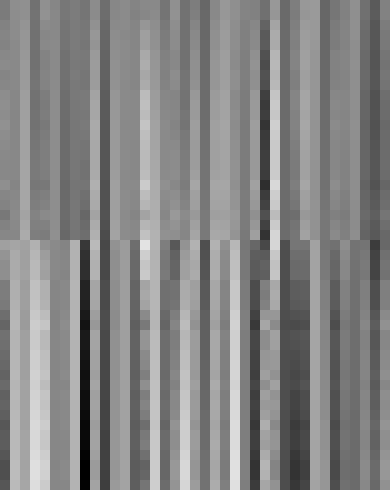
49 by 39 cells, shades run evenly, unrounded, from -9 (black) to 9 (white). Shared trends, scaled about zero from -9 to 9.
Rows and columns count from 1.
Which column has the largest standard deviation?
9
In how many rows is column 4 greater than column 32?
25
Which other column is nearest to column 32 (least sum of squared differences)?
13
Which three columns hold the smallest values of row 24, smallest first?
27, 11, 38
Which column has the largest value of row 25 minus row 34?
15
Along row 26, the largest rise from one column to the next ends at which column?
10
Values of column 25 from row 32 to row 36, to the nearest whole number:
0 0 0 0 0
